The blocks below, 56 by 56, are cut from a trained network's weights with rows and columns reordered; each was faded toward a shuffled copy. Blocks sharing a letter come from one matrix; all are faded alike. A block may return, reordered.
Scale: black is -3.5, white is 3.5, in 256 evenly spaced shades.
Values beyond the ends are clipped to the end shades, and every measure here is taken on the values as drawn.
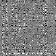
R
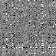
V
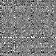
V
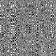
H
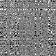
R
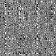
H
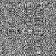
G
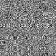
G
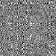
H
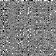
V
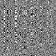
H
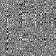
H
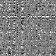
V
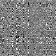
V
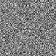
G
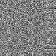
G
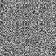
G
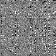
R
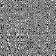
R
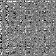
R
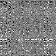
V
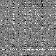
V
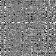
R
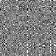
H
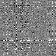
V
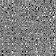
R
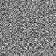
G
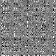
R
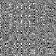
H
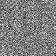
G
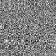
G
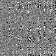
R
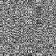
G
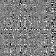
R
